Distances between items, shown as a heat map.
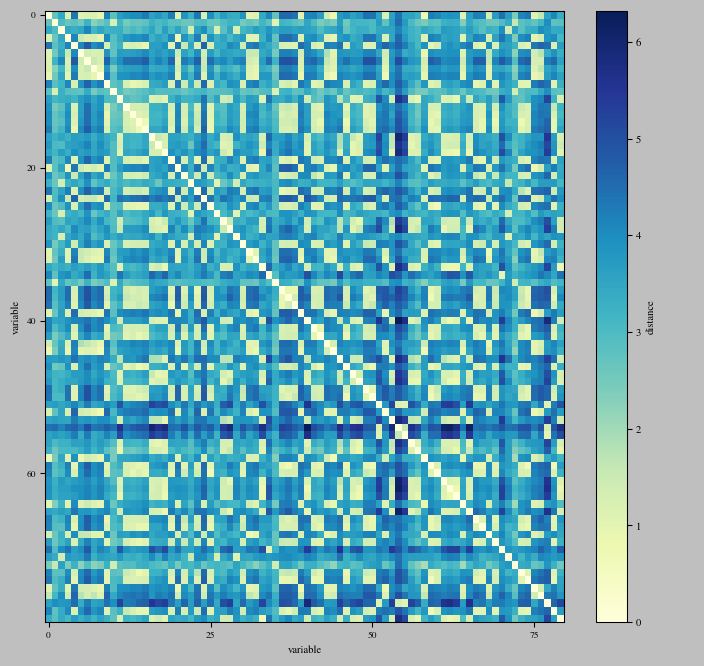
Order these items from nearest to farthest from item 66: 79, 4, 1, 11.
4, 1, 11, 79
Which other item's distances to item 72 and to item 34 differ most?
70
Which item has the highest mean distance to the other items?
54
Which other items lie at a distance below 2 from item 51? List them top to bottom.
54, 55, 77
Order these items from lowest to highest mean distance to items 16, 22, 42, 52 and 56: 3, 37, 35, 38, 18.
18, 3, 35, 38, 37
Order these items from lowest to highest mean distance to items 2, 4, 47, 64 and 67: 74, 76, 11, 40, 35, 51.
74, 11, 35, 40, 76, 51
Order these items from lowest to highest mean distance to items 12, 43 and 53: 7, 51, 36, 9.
7, 9, 36, 51
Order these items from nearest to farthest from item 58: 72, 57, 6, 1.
6, 72, 1, 57
